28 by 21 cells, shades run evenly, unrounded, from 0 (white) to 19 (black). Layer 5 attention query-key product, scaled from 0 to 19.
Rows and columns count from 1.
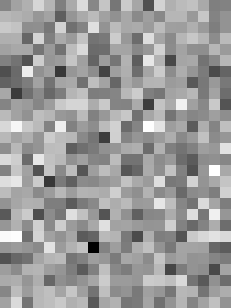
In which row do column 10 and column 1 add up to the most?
7
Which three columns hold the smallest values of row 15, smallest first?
4, 1, 2
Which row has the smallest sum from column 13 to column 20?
19
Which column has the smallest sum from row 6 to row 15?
15
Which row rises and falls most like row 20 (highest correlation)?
5
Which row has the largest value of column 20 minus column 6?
12
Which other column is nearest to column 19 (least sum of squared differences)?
11
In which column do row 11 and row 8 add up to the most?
18
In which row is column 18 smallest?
20
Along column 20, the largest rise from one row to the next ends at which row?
23
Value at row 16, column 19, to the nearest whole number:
8
